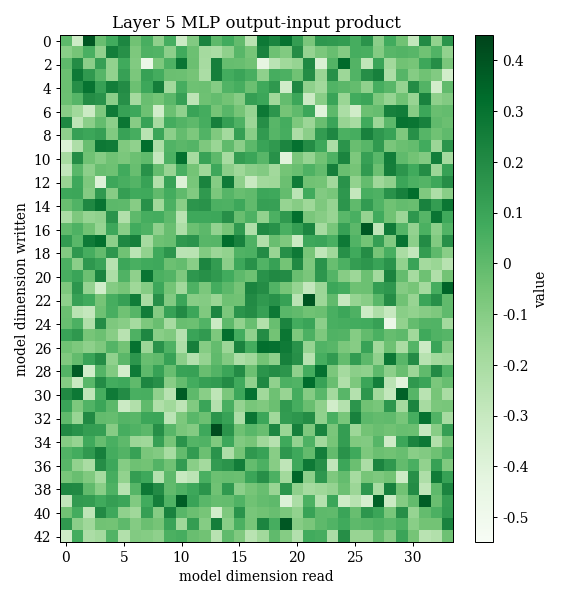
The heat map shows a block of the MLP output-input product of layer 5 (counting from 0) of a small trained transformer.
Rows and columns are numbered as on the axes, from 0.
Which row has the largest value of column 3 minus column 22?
2
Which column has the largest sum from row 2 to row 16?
31
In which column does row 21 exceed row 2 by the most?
17
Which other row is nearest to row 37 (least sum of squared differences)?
15
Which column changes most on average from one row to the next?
10
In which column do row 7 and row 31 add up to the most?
30
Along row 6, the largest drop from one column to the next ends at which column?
22
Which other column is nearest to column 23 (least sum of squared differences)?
5
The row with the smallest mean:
42
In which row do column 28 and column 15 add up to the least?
24
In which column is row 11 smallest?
0
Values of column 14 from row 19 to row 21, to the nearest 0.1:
-0.1 0.1 0
